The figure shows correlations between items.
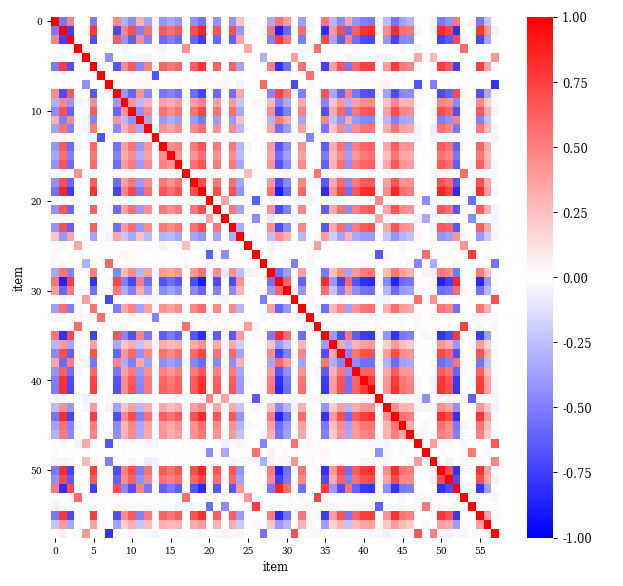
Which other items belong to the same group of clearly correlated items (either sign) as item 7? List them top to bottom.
4, 27, 31, 47, 49, 57
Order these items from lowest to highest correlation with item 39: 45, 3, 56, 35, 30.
35, 30, 3, 56, 45
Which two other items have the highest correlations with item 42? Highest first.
20, 22
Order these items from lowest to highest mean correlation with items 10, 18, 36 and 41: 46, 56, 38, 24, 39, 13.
38, 24, 13, 56, 46, 39
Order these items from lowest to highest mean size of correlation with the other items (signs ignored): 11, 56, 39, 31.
31, 56, 11, 39
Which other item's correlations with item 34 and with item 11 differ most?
53
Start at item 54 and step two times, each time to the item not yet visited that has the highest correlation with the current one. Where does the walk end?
48
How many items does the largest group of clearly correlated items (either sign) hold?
37
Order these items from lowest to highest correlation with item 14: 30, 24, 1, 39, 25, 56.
30, 24, 25, 56, 39, 1
